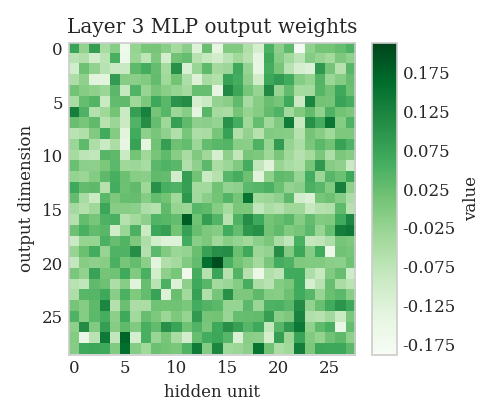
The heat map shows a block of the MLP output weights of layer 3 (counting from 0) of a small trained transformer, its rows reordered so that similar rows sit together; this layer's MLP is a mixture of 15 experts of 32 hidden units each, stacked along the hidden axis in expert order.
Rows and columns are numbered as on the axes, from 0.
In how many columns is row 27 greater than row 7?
10
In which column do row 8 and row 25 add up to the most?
3
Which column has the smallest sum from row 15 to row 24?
0
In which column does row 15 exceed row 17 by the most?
4
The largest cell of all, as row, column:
20, 14
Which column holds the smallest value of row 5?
12
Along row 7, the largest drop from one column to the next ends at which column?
22
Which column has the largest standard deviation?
5
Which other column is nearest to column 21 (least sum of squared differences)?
16
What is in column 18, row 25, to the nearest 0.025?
0.025
